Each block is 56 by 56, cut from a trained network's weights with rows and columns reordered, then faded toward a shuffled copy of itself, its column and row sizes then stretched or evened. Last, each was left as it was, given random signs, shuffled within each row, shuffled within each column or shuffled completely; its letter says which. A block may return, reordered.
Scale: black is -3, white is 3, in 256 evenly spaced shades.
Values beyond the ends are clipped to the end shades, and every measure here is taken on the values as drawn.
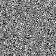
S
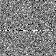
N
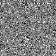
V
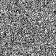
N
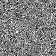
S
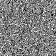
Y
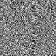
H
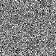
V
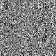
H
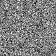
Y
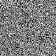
V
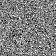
Y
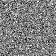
Y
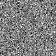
S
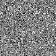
V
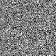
H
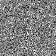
S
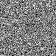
Y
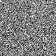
S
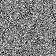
Y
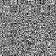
H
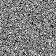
Y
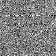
V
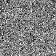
S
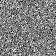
Y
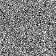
S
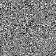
V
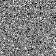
V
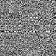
H
